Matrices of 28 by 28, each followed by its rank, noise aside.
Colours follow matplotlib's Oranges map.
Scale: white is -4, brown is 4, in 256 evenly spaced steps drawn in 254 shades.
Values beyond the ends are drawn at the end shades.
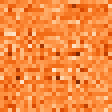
six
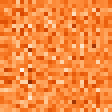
six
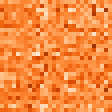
six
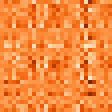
three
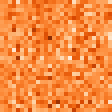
six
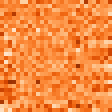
six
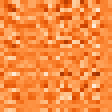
three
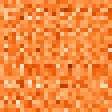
four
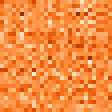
six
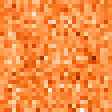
eight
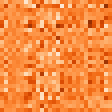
four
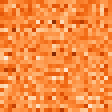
six
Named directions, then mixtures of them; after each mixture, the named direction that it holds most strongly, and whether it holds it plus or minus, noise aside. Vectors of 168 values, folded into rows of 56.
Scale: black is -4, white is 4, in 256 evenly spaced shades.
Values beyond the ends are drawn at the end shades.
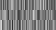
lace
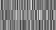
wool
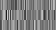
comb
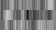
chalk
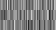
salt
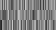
lace, minus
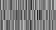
wool, minus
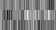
chalk, minus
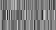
comb, minus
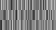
lace, minus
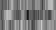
chalk, plus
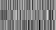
salt, plus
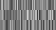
wool, minus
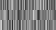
lace, plus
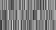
lace, minus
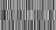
salt, plus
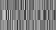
comb, plus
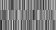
lace, minus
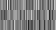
salt, plus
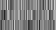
salt, plus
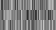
chalk, plus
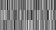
salt, minus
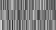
lace, plus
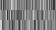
comb, minus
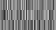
salt, plus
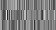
comb, minus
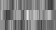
chalk, minus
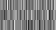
salt, plus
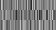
wool, minus
